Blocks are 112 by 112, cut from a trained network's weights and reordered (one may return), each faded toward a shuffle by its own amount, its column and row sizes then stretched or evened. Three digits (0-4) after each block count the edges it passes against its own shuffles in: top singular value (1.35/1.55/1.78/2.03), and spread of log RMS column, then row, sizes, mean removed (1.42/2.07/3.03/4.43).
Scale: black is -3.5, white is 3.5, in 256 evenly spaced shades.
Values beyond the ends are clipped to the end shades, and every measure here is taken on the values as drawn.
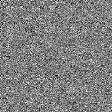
4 1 2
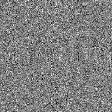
2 2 0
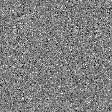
1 1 0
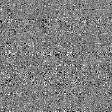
1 2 3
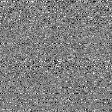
1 0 3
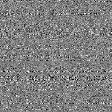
4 0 3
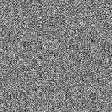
4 1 0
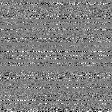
1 0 4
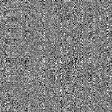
4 3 1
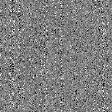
0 3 0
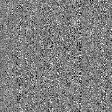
1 3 0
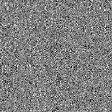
2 2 1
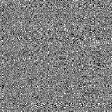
4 2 2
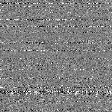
2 0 3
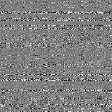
4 1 4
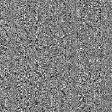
2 3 0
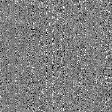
0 3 0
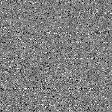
0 1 2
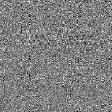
4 2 2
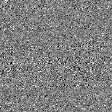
0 1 2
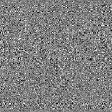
3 1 3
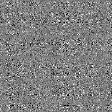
0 2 3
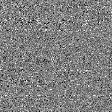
2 1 2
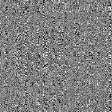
3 3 2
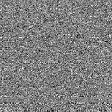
4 0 2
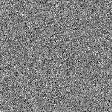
3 1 0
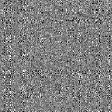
4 3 2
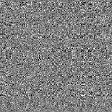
4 2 3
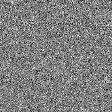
2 0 1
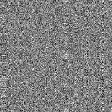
3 2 0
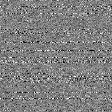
1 0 3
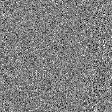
0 2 0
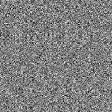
4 0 2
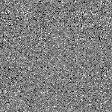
0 1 2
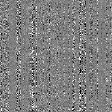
3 4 1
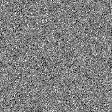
2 1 0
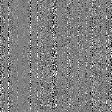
2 4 1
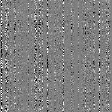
3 4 1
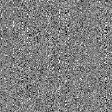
2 3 1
